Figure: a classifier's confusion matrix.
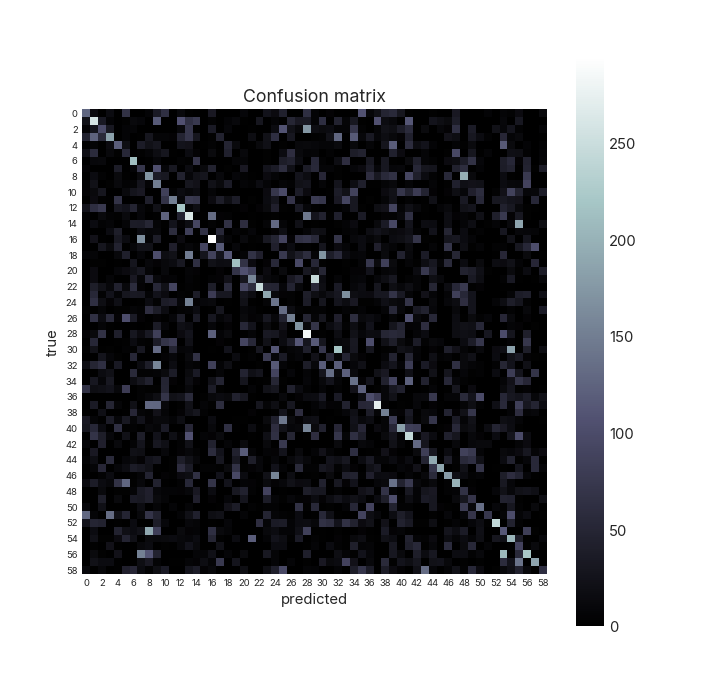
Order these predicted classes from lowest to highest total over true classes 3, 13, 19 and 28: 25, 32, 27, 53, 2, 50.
25, 50, 27, 2, 32, 53
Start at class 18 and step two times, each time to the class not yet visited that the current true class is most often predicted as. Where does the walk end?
32
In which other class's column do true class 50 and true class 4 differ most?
53
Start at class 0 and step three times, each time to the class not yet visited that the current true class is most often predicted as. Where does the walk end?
47
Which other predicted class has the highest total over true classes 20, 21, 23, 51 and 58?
29
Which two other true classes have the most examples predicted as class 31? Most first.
33, 52
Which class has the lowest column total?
51
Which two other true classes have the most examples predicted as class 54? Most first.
30, 51
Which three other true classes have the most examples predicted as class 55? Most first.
14, 57, 41
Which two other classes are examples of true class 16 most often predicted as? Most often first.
7, 25
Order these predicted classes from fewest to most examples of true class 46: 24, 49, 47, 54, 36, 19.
49, 47, 36, 54, 19, 24
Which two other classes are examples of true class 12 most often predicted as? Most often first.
39, 2
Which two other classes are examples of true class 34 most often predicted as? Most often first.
41, 39
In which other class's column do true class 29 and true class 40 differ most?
28
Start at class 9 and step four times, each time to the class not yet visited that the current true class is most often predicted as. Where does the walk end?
48
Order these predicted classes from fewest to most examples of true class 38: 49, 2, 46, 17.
17, 2, 46, 49
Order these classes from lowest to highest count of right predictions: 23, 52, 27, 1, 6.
27, 23, 6, 52, 1
